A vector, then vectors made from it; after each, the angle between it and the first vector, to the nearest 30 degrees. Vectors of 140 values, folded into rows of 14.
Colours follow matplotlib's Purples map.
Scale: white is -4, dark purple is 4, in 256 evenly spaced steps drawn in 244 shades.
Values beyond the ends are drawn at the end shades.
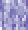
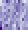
120 degrees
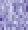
90 degrees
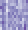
60 degrees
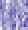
30 degrees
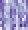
30 degrees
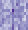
60 degrees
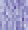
120 degrees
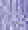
90 degrees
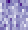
120 degrees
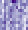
90 degrees
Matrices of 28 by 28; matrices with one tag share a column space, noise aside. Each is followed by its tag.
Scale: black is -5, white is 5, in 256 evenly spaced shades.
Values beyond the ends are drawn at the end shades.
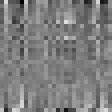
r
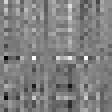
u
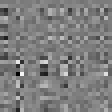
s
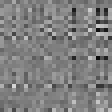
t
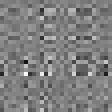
s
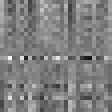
u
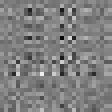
s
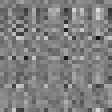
t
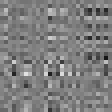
s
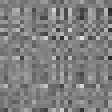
t
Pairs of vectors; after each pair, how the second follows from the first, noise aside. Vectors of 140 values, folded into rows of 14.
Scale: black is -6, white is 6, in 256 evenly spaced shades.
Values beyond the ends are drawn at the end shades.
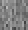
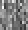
reversed, negated, scaled up.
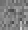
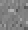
negated, partly zeroed.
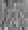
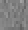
reversed, shrunk.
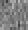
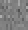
wrapped around, partly zeroed.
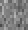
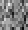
reversed, negated, scaled up.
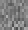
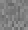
shrunk.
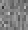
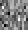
negated, scaled up.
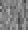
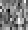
negated, scaled up.
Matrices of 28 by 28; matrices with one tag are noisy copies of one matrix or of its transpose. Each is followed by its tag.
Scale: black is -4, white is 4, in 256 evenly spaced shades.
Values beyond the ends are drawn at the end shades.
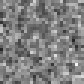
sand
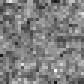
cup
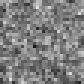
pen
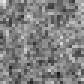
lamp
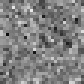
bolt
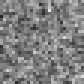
sand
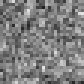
cup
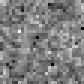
lamp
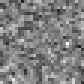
cup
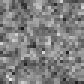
pen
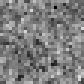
bolt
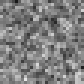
sand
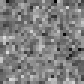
pen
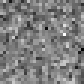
cup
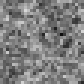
bolt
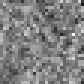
bolt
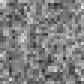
lamp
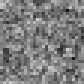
lamp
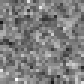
sand
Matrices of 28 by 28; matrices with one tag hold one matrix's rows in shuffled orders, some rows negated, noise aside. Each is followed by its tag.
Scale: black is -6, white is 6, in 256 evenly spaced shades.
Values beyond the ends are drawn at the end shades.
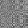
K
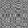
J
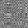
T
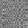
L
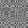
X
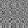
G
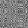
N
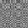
J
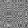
T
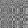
K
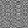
J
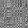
T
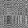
T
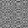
J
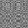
J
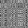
N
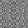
G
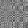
K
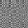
G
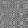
K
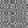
X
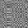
T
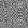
N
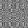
G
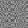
X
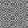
X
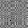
X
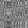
T
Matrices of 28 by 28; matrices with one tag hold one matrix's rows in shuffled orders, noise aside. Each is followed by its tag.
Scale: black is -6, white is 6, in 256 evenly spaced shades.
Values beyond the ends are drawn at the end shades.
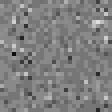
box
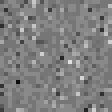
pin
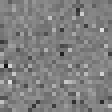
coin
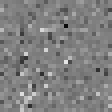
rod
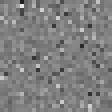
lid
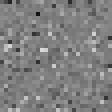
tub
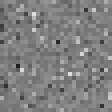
pin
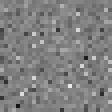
pin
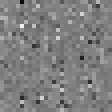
lid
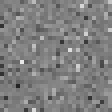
pin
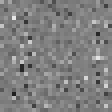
box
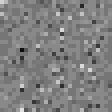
lid
